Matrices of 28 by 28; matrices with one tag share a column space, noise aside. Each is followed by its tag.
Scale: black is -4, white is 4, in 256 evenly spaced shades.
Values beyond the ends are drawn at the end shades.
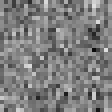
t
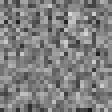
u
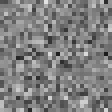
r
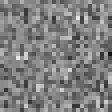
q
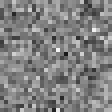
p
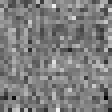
t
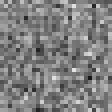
q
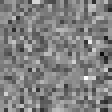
p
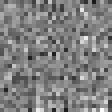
p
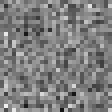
u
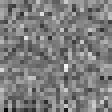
p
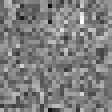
u
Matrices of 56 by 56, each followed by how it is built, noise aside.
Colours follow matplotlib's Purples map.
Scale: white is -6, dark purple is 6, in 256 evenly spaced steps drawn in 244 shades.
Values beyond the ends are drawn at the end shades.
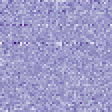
uneven rows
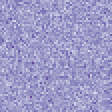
noise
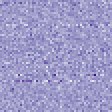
uneven rows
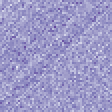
Hankel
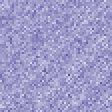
Hankel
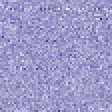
uneven rows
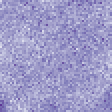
smooth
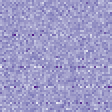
uneven rows
